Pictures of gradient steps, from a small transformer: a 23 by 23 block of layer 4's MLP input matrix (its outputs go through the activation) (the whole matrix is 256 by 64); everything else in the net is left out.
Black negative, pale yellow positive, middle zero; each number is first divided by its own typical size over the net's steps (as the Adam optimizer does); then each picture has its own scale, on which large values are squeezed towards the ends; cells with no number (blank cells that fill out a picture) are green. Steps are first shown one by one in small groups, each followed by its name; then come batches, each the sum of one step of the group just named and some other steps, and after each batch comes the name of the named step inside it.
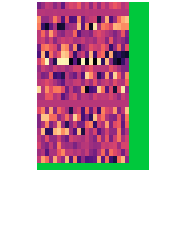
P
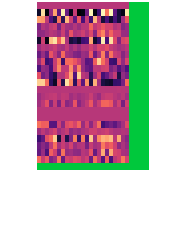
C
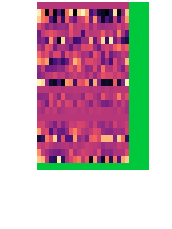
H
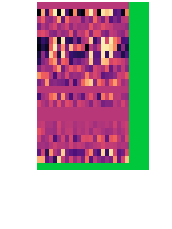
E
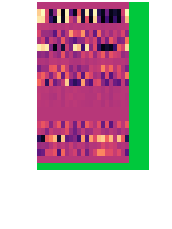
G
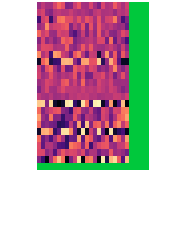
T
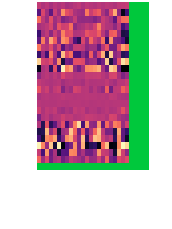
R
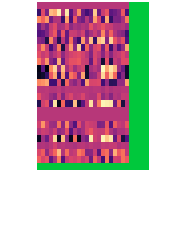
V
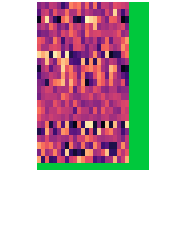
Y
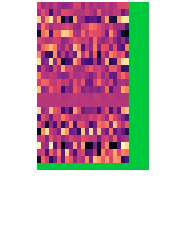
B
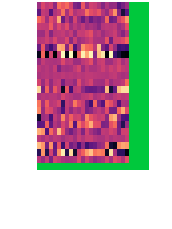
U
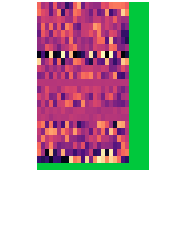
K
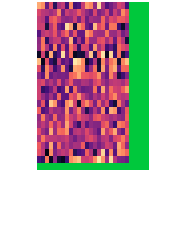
K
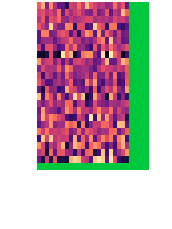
K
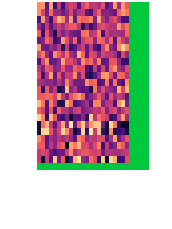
T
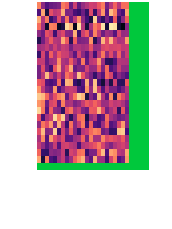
C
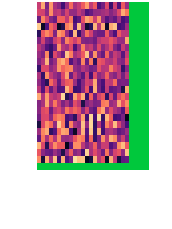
Y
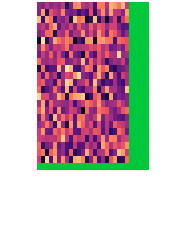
C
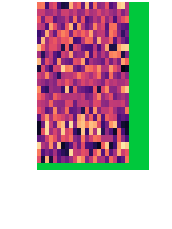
R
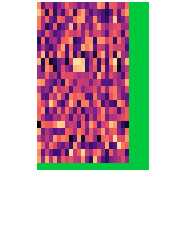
H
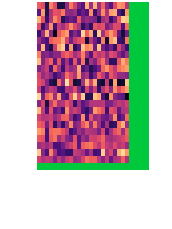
C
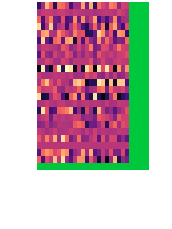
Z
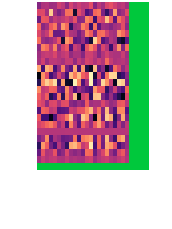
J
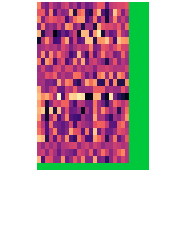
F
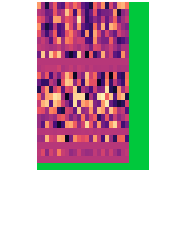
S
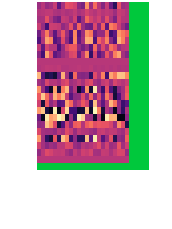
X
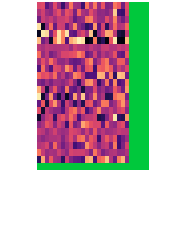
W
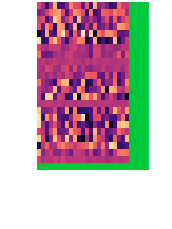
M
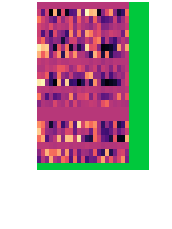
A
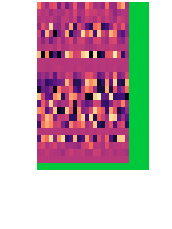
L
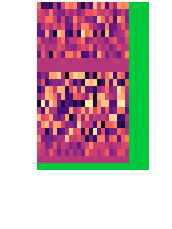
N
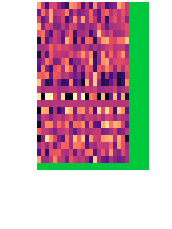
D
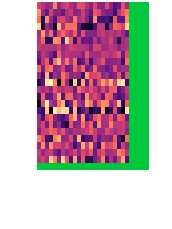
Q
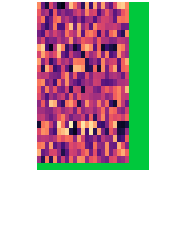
A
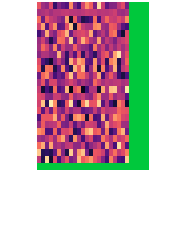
L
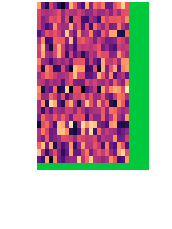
W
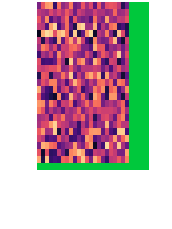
J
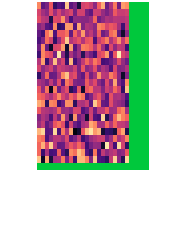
F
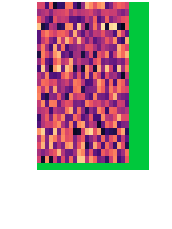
Z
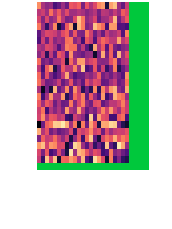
D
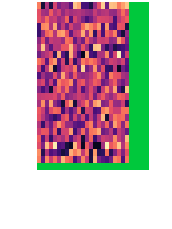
N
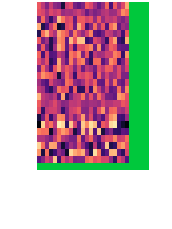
W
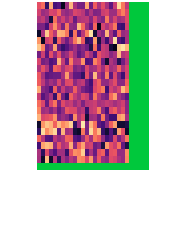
M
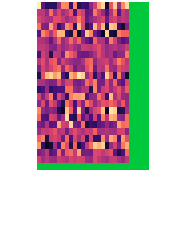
N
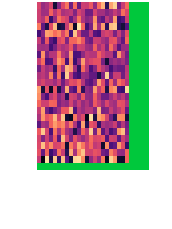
Z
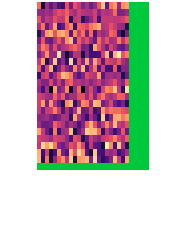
S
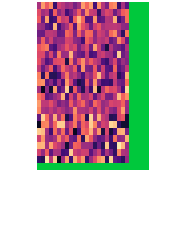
A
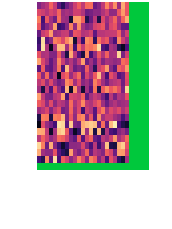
Z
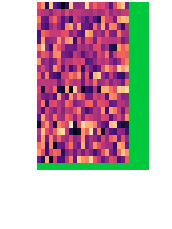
S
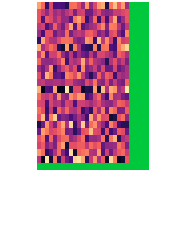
F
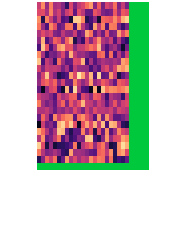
J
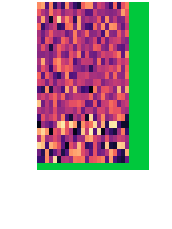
S
